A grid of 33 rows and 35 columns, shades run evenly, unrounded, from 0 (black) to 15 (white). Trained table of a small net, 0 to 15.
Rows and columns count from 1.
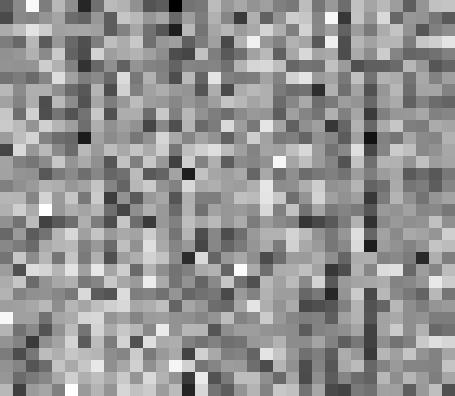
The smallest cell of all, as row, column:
1, 14
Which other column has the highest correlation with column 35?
34
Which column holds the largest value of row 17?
21
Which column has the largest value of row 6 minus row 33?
26
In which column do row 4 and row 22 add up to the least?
15
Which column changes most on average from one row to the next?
4
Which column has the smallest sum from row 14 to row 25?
29
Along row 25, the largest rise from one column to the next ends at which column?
10
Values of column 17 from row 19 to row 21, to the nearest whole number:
11 8 8
